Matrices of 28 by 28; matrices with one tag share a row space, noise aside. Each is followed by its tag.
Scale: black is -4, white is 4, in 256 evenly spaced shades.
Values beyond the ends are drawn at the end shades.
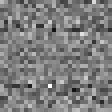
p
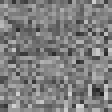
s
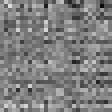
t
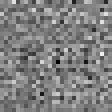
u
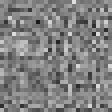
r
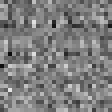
p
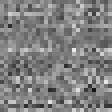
t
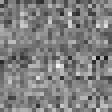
r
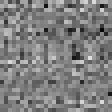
t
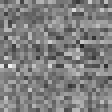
t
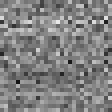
s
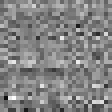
s
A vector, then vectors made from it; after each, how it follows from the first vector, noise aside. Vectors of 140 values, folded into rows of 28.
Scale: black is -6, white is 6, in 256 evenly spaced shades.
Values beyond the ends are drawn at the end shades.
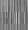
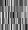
wrapped around, scaled up.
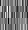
wrapped around, scaled up.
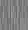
reversed, shrunk.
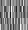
reversed, scaled up.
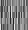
reversed, scaled up.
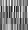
wrapped around, scaled up.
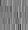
wrapped around, negated, partly zeroed.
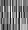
reversed, scaled up.
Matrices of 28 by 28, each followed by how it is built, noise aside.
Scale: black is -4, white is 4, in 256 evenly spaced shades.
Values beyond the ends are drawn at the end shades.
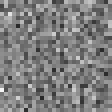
blocks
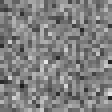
repeating rows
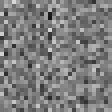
repeating rows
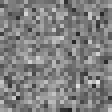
blocks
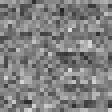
blocks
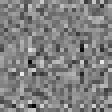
low rank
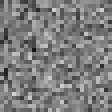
repeating rows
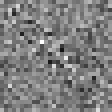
banded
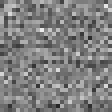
blocks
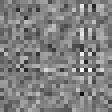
low rank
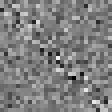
banded
